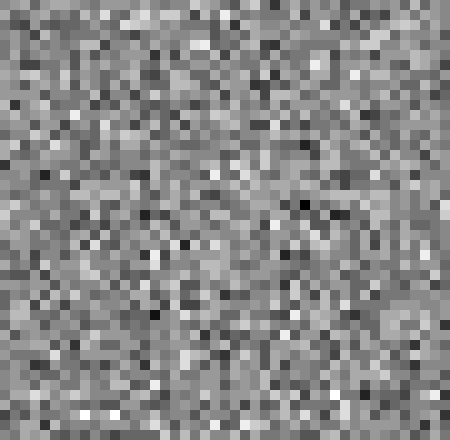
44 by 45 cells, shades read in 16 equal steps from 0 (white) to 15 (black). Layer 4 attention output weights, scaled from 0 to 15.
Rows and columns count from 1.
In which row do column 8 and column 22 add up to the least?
12
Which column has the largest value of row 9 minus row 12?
8
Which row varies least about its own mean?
38
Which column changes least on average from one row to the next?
40
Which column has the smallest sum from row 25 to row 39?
18
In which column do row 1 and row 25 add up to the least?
20
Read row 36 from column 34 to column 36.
11 4 8
